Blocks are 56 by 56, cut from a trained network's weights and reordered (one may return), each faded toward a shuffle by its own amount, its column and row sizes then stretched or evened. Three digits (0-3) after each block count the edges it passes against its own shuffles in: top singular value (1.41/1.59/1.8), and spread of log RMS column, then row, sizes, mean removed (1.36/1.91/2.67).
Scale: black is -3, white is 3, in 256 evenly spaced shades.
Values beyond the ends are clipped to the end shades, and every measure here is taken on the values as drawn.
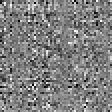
0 3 1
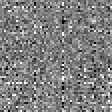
1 2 2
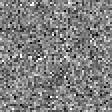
0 1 1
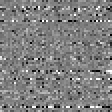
2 1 3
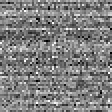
3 1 0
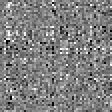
3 2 2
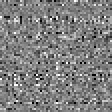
1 1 3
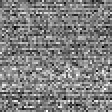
3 0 1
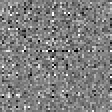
1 2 2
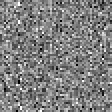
0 2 0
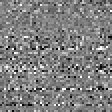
2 1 3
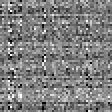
3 3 0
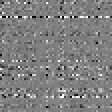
2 2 3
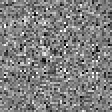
2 2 1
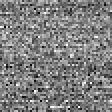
1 0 1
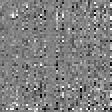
1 3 2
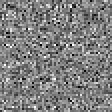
3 0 2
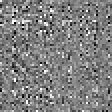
1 3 2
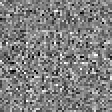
0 0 2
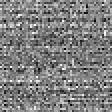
3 2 1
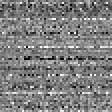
3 1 3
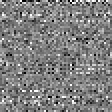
3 0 3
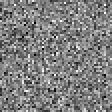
0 1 0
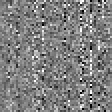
0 3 0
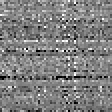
3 2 3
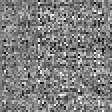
0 3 0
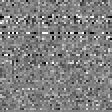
1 0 3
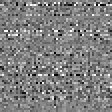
2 0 3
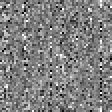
0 3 0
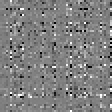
0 3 3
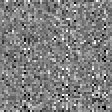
1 2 1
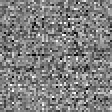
0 2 1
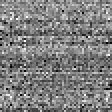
3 1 1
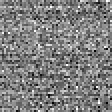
1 1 0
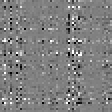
2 3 3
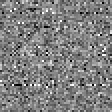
1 0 2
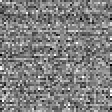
2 1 0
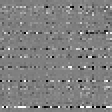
3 1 3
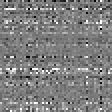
2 2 3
